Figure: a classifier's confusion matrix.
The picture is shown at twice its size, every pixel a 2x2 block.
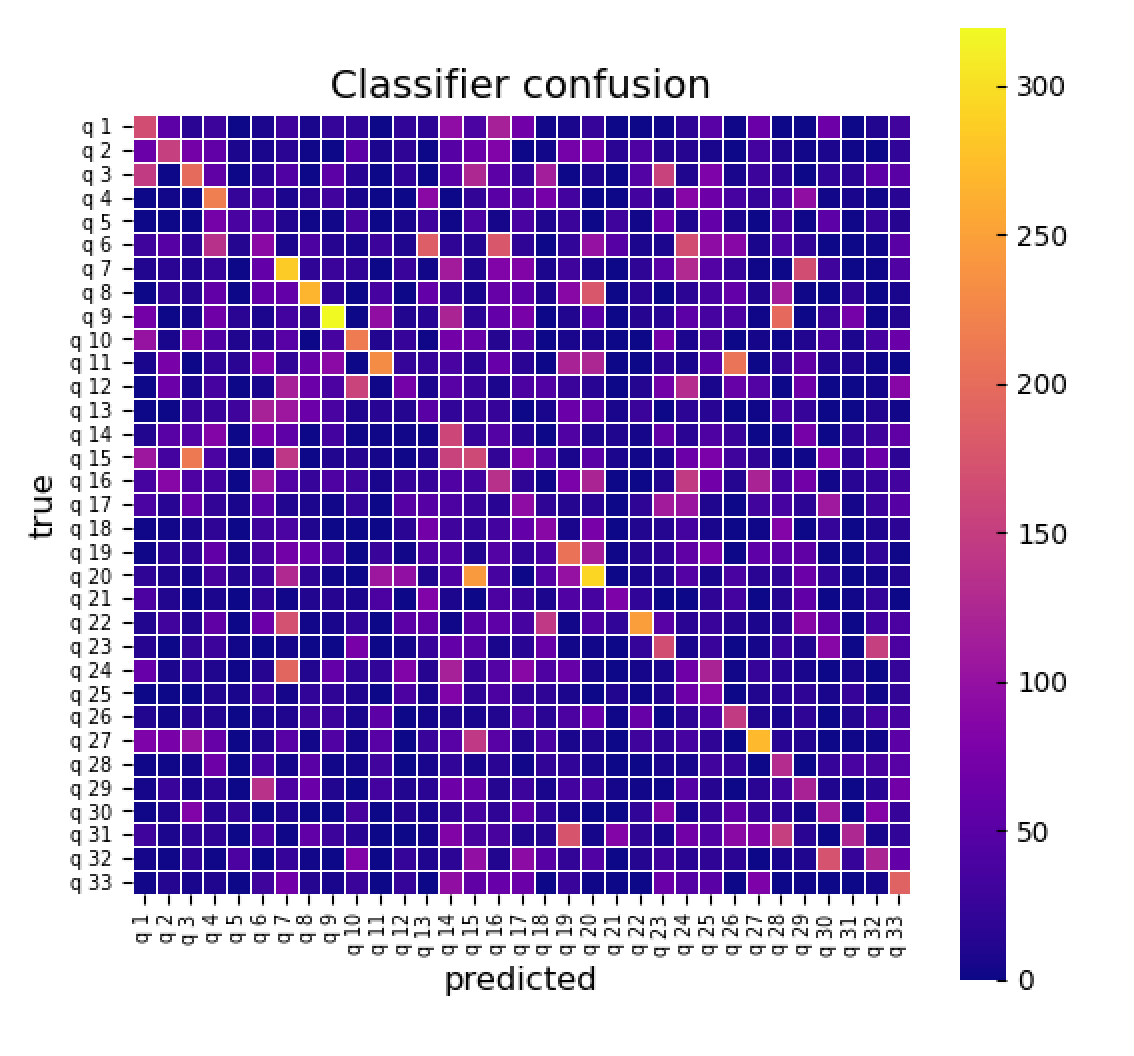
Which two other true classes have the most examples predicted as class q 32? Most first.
q 23, q 30
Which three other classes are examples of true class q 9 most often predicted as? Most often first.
q 28, q 14, q 11
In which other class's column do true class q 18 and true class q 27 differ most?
q 15
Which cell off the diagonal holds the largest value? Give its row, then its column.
q 20, q 15
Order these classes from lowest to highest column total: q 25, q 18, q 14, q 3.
q 18, q 3, q 25, q 14
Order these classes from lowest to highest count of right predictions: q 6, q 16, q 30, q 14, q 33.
q 6, q 30, q 16, q 14, q 33
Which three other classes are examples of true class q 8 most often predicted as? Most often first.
q 20, q 28, q 19
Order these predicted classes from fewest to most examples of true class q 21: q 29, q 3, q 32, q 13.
q 3, q 32, q 29, q 13
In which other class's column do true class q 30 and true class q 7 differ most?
q 29
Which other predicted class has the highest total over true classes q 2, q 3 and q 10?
q 1
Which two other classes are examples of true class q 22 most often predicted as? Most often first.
q 7, q 18
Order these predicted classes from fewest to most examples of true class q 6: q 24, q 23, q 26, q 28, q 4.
q 23, q 28, q 26, q 4, q 24
